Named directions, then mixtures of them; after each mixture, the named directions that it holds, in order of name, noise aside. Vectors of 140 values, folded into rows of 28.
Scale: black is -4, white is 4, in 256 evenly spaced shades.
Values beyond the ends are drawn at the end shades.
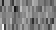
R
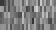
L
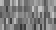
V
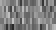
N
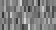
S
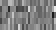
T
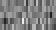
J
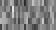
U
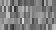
N, R.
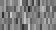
S.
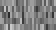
L, N.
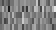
J, L, T.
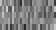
N, T, U.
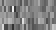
N, R, U.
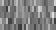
T, V.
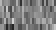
N.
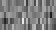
J.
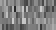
N, S.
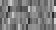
T.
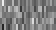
L, R, T.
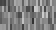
L.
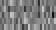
S, T.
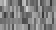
L, S, U.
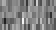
J.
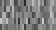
U.
